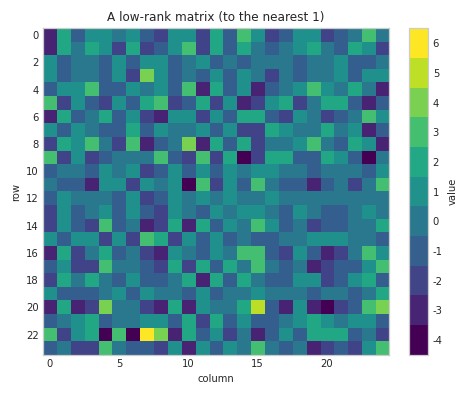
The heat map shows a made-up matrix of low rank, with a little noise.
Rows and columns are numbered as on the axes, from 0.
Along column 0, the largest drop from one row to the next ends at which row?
6
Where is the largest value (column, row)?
7, 22
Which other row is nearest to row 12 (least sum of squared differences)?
10
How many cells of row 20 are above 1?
7
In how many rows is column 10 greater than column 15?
9
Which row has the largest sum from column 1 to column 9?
4
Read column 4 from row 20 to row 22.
4 -1 -4
